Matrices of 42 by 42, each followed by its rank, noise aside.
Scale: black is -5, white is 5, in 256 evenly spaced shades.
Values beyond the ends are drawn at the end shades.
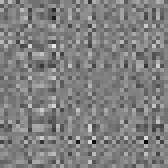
three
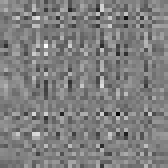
three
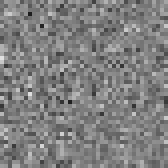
eight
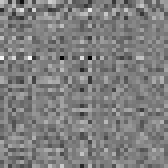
three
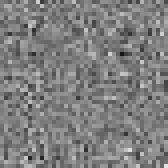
eight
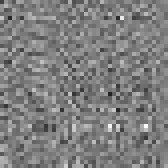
six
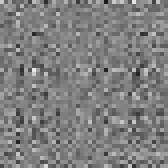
four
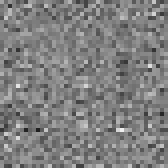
six
